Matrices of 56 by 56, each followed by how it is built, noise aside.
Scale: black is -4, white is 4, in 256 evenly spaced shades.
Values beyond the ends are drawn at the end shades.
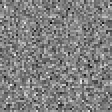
repeating columns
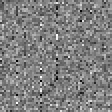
uneven columns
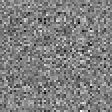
low rank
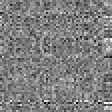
low rank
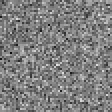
noise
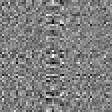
low rank
